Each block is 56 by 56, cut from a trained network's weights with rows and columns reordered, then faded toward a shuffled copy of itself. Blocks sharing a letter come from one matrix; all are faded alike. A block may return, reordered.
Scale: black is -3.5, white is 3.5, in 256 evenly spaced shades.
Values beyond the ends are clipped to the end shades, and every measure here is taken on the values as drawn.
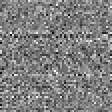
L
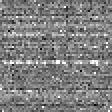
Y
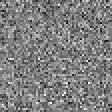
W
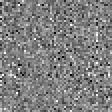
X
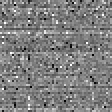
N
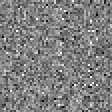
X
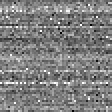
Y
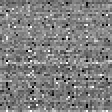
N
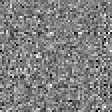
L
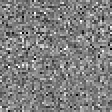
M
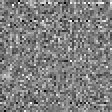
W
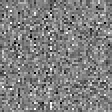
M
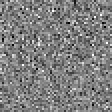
M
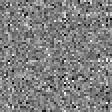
M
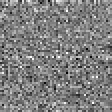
L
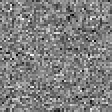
W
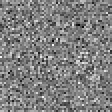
W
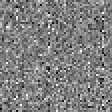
M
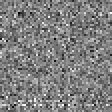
W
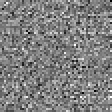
L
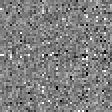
X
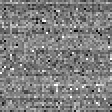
N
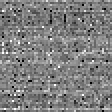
N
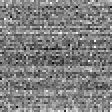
Y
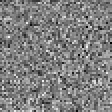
W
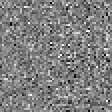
M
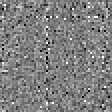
X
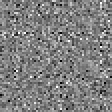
X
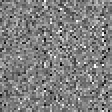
M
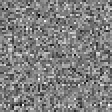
W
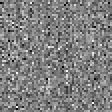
X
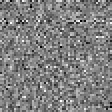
W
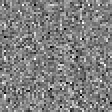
M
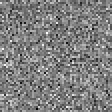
W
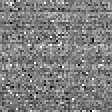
N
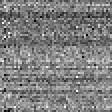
Y
